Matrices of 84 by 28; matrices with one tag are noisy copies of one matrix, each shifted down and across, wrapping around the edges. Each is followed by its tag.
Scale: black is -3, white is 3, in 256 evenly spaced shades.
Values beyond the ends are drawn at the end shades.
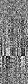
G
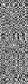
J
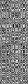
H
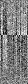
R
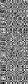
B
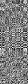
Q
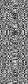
B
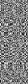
J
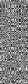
H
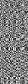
J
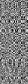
J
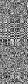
Q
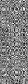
H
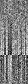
R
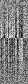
R
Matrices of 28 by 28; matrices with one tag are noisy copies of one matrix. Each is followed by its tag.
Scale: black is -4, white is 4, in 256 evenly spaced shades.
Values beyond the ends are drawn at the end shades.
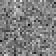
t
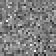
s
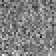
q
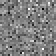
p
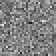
p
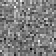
t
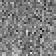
q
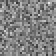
p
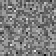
s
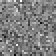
t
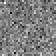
q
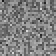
q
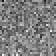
q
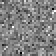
p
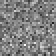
s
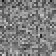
q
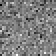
q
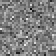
s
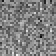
q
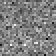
s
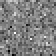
t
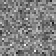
s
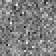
q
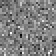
p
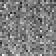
q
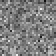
q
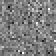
p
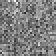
t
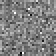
p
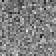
q
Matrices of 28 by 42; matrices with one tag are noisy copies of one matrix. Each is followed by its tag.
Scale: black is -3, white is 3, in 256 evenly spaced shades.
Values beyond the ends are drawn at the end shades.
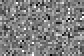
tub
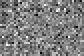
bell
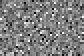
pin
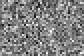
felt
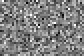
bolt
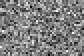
bell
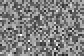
pin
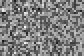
bell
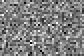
bolt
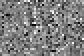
bolt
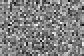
felt
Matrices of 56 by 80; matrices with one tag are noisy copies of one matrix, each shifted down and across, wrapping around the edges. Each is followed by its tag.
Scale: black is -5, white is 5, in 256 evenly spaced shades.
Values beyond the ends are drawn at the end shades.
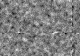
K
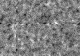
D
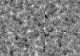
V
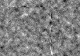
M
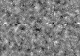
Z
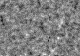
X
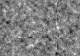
M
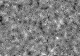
X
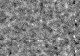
V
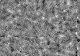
V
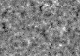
X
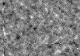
M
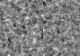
V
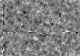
K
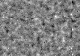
V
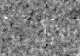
D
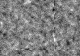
M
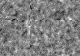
D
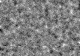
V
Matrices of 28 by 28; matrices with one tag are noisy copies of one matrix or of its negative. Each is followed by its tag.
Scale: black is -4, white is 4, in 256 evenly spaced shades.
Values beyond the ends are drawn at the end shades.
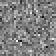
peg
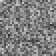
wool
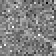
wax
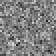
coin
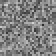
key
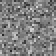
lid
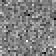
key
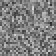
peg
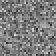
peg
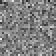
wool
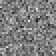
wool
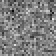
lid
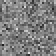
wax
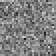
peg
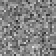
peg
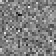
wool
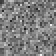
wool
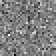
key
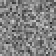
peg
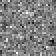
key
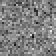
lid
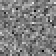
lid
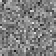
key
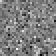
wool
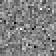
wool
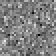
coin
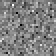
lid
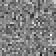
key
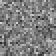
wool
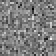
peg
